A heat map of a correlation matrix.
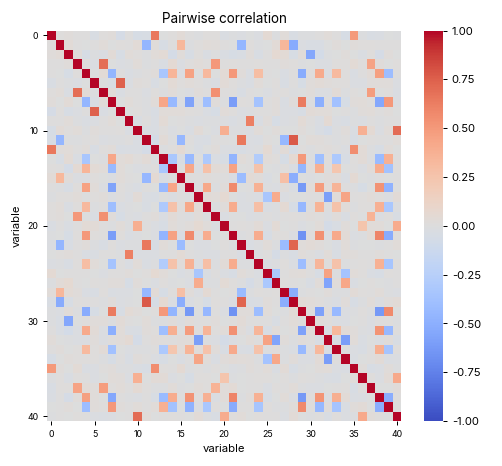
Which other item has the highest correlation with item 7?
29
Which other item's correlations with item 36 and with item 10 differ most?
40
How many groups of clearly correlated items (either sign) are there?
9
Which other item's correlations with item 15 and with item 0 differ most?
12
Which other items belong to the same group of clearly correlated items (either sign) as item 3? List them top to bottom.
6, 19, 37
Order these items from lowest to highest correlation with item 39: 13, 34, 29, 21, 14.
21, 14, 34, 13, 29
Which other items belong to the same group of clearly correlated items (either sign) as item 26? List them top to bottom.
17, 25, 32, 34
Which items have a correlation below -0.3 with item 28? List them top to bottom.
1, 15, 27
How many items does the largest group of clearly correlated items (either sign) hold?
13
